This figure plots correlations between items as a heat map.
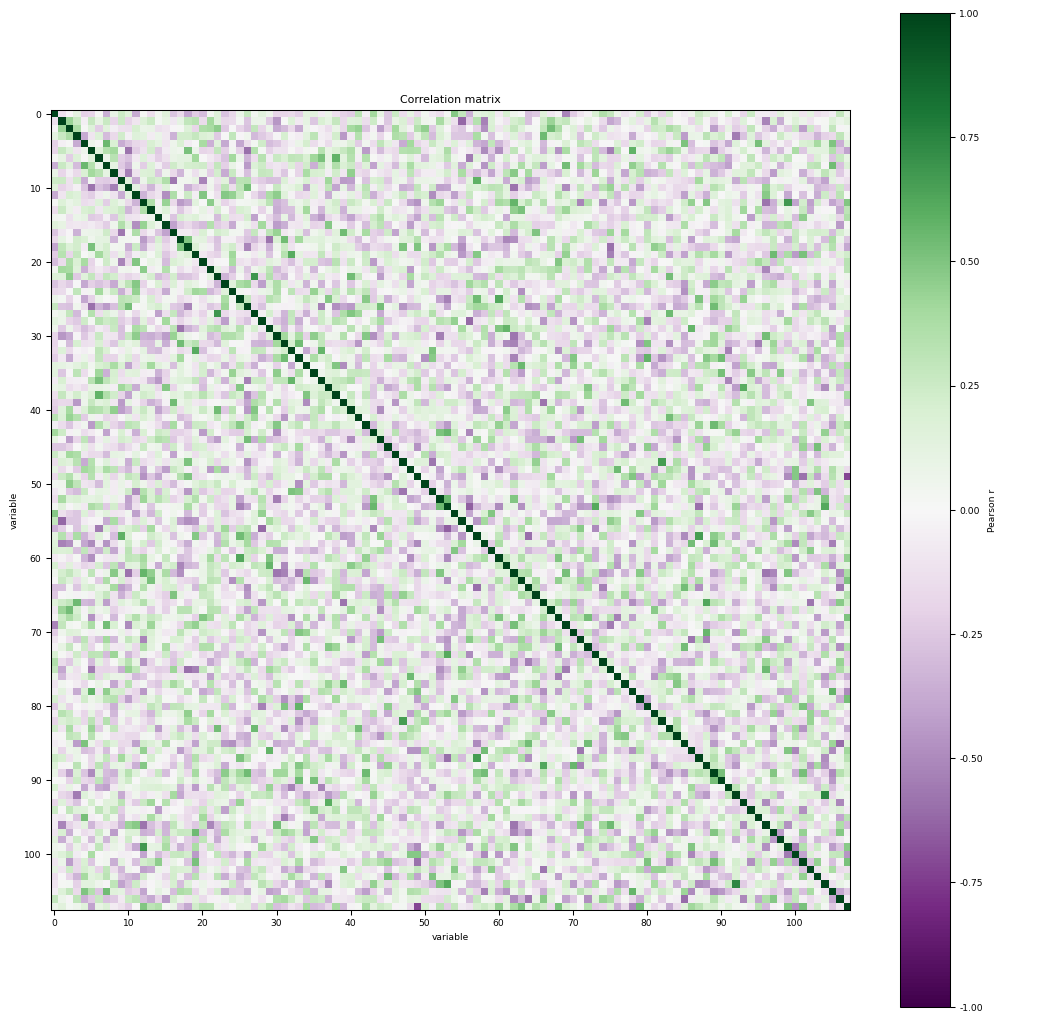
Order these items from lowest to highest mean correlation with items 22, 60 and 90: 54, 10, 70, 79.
54, 79, 10, 70
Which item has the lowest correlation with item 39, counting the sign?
66
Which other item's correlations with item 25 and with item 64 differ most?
57
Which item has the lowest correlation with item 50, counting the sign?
33
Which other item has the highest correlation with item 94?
35
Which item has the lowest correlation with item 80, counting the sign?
28
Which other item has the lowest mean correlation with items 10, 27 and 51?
47
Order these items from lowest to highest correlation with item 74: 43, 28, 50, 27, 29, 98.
27, 29, 50, 28, 43, 98
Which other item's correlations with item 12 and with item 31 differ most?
62
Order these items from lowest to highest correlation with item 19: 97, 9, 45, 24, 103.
9, 45, 103, 24, 97
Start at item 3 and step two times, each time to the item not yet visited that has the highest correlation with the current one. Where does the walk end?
88
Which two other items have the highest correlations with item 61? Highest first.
29, 40
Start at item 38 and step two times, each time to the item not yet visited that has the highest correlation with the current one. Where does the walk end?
36
